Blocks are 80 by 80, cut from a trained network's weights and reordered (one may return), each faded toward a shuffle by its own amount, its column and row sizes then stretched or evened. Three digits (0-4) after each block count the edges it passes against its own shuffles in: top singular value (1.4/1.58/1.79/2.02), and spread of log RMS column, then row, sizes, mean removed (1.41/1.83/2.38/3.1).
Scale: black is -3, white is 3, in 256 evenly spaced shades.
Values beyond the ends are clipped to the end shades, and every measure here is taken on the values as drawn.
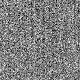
0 0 0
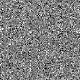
0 3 1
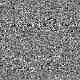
0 0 3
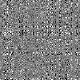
2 4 3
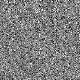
0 2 1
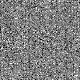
0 0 2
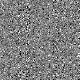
0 3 1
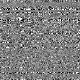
3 1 4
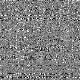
0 0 4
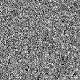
1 1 0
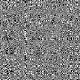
4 3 3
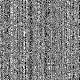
4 3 0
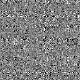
1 3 3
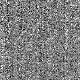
0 2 0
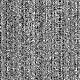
4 2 1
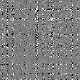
2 4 4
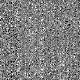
0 3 1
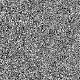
0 2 0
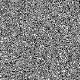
0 1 1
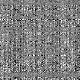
4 0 4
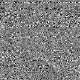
0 2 4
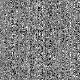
0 3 0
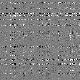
2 3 4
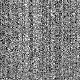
3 0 2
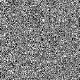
1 3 0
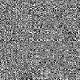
4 1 3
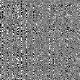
2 4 2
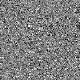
2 1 2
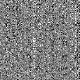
1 3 1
